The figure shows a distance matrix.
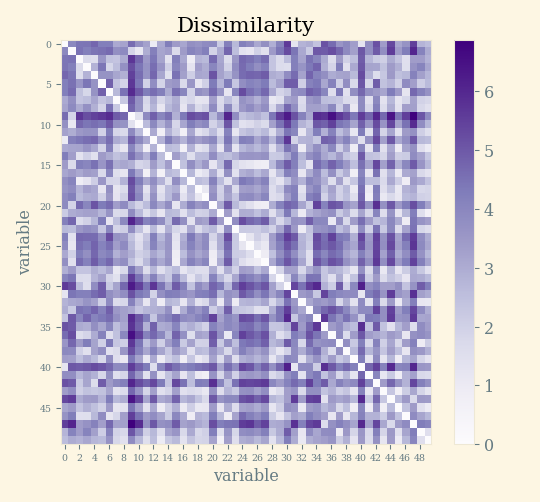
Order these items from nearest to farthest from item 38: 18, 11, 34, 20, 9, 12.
18, 11, 20, 12, 34, 9
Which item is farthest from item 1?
47
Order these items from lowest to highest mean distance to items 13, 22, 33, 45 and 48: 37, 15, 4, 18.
18, 37, 15, 4
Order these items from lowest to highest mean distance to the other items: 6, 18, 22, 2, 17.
18, 17, 2, 22, 6
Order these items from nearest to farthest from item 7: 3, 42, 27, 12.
3, 12, 27, 42
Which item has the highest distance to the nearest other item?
34
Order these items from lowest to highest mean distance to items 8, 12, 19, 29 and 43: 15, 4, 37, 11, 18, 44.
18, 11, 37, 44, 4, 15
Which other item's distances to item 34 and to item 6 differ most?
30
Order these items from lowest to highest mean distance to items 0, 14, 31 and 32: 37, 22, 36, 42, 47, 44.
37, 22, 36, 42, 44, 47
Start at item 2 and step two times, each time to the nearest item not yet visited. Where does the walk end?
46
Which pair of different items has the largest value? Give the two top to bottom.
9, 47
